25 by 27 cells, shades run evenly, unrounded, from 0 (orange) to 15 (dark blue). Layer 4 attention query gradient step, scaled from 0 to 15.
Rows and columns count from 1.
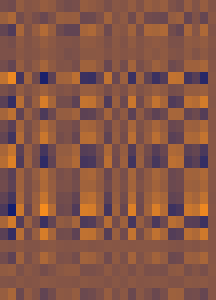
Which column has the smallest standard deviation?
27
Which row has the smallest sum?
18
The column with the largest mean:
2
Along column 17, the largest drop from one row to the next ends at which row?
20
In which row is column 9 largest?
3
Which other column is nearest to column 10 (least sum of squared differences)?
1
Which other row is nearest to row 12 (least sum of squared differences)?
17
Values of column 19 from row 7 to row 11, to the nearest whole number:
10 7 6 9 7
